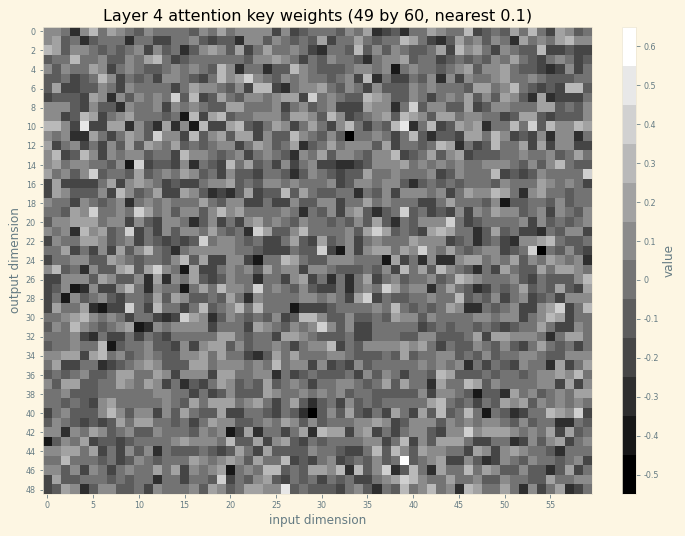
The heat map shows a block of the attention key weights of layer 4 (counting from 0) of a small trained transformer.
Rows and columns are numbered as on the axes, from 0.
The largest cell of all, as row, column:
45, 39
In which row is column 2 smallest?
28
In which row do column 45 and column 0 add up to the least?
48
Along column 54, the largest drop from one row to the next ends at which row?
23
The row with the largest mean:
10
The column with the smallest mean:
32
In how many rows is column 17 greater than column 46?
20
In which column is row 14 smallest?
9
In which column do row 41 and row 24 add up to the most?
26
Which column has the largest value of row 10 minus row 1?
4
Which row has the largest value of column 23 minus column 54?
21
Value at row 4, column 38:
-0.4
